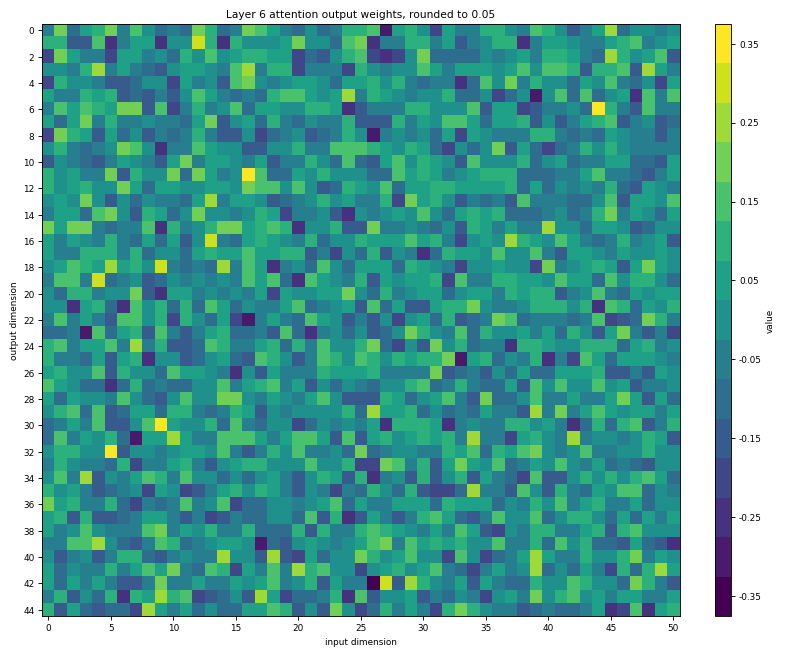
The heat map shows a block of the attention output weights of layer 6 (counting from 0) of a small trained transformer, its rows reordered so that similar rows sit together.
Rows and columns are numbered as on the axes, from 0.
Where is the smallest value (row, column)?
42, 26
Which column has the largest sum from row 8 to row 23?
13
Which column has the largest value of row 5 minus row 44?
48
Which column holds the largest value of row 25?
32
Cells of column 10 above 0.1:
4
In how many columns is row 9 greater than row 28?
23
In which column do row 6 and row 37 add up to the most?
44
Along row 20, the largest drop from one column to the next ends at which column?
8
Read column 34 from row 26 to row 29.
-0.05 -0.05 -0.15 -0.1
